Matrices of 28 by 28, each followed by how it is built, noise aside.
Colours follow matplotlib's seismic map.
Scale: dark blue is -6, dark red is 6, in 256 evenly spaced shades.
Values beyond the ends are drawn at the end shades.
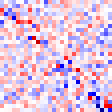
banded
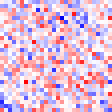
Toeplitz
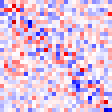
banded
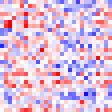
blocks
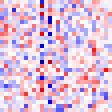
uneven columns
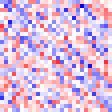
Toeplitz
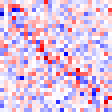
banded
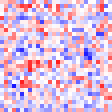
blocks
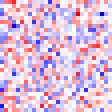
repeating rows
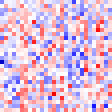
blocks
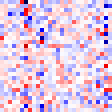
uneven columns
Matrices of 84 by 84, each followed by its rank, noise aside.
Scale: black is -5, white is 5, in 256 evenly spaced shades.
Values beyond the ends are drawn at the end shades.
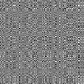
four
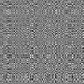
four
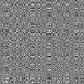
three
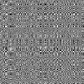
three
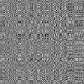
four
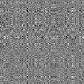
five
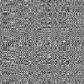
five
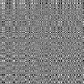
two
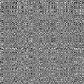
four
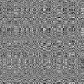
three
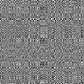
three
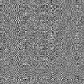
six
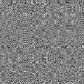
six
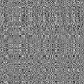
four
